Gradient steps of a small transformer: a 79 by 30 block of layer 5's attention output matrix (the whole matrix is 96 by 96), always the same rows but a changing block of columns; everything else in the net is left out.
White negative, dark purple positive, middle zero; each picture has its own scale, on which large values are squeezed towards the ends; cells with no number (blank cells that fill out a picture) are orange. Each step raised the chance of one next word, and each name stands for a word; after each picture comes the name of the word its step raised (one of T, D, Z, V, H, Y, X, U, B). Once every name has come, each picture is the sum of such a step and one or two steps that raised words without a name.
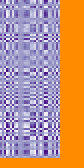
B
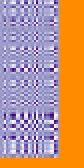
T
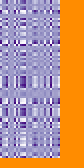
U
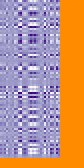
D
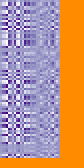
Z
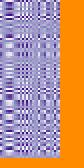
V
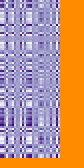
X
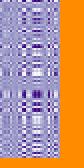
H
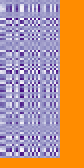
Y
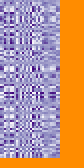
D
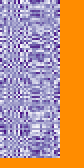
B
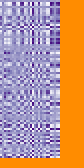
Z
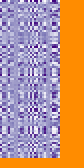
H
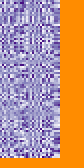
X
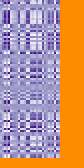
B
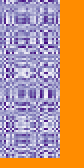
H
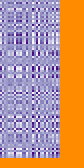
D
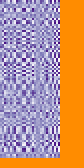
Y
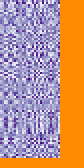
X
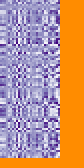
U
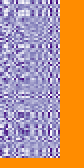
B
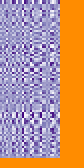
T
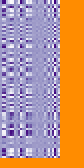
B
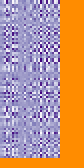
D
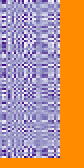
V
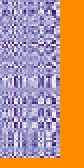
U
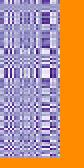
H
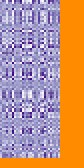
H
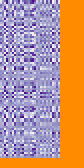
D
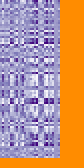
U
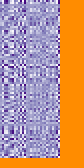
H
